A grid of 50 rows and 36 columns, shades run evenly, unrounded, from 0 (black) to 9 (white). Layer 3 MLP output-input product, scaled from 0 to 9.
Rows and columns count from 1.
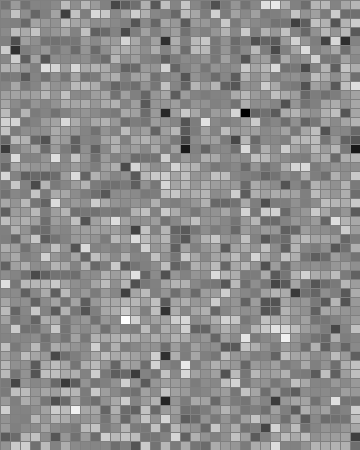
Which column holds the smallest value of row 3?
30
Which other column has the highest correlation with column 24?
19
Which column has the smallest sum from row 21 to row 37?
29
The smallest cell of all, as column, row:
25, 13
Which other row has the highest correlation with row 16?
17
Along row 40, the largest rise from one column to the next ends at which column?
18
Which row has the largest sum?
36
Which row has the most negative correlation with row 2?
3
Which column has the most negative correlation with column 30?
7
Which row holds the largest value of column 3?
50
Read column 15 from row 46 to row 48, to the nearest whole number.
7 7 4
